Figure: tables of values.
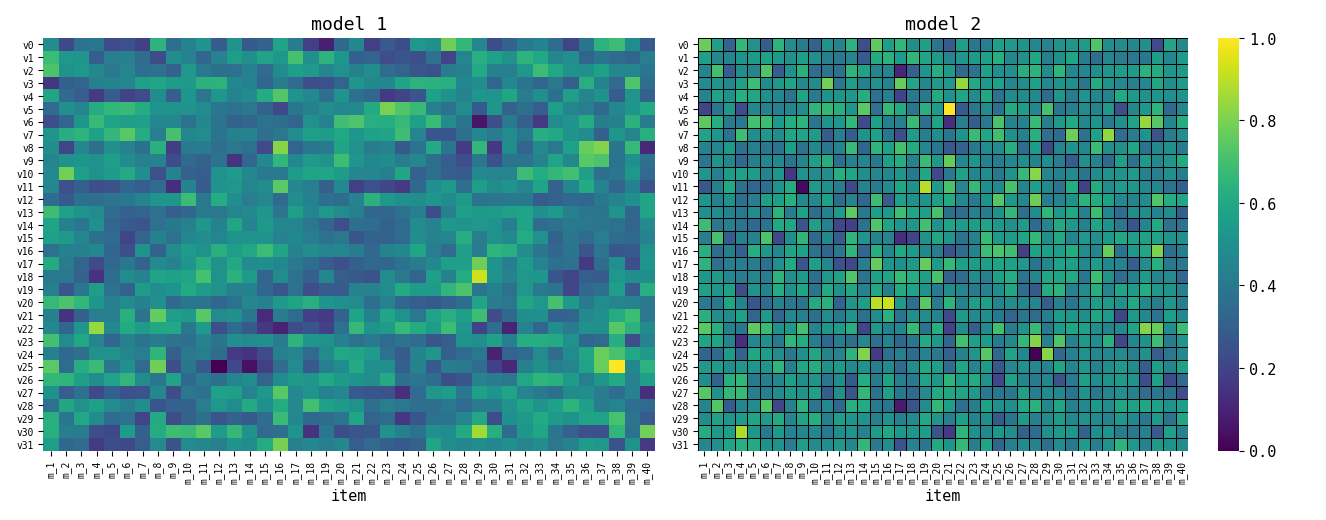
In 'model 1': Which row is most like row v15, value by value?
v14
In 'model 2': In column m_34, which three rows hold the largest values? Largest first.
v7, v16, v23
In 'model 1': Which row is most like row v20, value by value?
v2
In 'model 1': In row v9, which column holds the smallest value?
m_13
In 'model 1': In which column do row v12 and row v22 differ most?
m_4
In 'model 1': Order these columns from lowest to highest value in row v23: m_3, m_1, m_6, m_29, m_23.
m_23, m_6, m_29, m_3, m_1
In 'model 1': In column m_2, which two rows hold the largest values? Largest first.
v10, v20
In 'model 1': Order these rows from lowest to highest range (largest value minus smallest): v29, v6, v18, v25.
v29, v6, v18, v25
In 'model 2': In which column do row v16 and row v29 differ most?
m_25
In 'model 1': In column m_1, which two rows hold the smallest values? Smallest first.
v3, v6
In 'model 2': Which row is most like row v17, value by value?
v14
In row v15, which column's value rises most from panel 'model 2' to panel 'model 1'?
m_17
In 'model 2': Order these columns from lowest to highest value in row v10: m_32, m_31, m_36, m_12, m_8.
m_8, m_32, m_31, m_36, m_12
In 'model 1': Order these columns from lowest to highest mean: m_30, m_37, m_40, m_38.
m_30, m_40, m_37, m_38
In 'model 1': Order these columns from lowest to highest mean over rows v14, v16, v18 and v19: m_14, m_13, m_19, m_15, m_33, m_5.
m_5, m_19, m_33, m_15, m_14, m_13
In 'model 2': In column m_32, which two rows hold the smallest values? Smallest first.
v11, v30
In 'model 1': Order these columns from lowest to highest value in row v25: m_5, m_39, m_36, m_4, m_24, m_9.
m_9, m_24, m_5, m_39, m_36, m_4
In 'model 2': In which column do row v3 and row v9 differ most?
m_22
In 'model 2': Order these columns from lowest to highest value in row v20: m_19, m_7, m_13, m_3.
m_7, m_13, m_3, m_19
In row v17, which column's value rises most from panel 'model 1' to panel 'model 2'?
m_19
